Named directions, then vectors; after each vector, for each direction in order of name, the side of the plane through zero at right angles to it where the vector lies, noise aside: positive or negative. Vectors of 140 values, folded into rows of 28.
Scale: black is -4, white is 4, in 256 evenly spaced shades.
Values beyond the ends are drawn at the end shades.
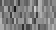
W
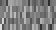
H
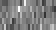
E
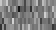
negative, negative, negative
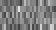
positive, negative, positive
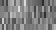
positive, positive, negative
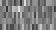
positive, negative, negative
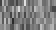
positive, negative, positive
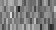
negative, positive, negative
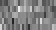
positive, positive, positive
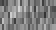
positive, positive, negative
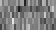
negative, negative, negative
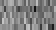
negative, positive, negative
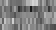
negative, negative, negative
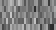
negative, positive, negative
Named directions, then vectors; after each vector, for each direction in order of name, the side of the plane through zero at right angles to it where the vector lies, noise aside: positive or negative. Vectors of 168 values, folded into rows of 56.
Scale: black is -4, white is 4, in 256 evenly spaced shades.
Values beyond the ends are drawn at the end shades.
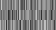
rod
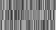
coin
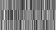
positive, positive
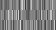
negative, negative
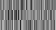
positive, positive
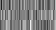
positive, negative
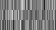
negative, negative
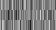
positive, positive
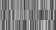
negative, positive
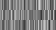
negative, positive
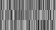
positive, negative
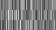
negative, negative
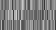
negative, negative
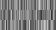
negative, positive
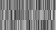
positive, negative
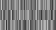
negative, positive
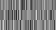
positive, positive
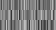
positive, negative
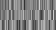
negative, positive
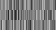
positive, positive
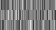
negative, negative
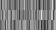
positive, negative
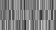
negative, positive
